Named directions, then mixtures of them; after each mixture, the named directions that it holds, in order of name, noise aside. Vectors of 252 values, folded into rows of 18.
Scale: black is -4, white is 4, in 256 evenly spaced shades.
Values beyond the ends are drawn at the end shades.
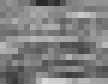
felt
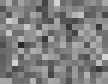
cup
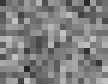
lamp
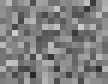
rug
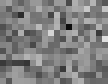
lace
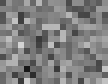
lamp, rug.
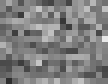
felt, lace.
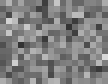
cup.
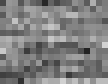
felt, lamp.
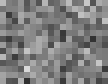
lamp.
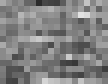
felt, lamp.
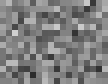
rug.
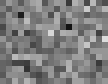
lace, lamp.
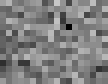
cup, lace.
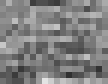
felt, rug.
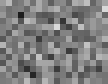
lace, rug.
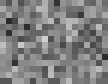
cup.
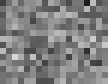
lamp, rug.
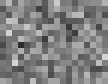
cup.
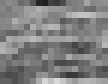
felt.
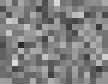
cup.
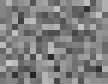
rug.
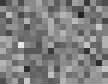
cup, lamp.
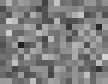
cup.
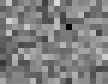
cup, lace.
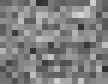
felt, rug.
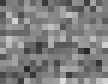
felt, lamp.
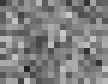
lamp.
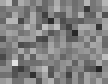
cup, rug.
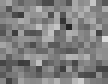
felt, lace.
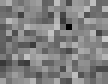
cup, lace.
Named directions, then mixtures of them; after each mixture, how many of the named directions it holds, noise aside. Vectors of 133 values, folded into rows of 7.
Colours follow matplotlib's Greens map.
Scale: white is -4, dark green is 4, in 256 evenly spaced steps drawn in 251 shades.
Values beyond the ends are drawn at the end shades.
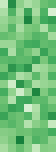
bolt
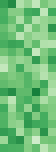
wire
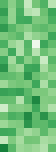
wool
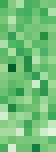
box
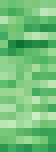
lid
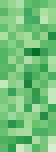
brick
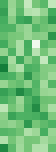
one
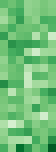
two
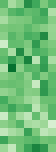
three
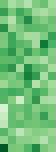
four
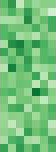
four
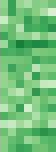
two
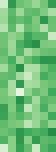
four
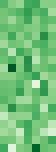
one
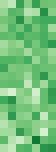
two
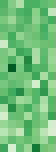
one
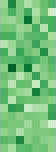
two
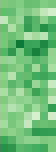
two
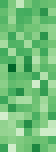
one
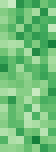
one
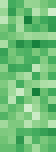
two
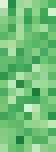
one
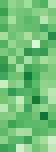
two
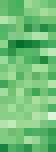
one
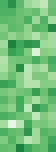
three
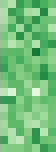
one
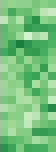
two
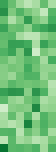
four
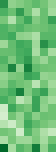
three
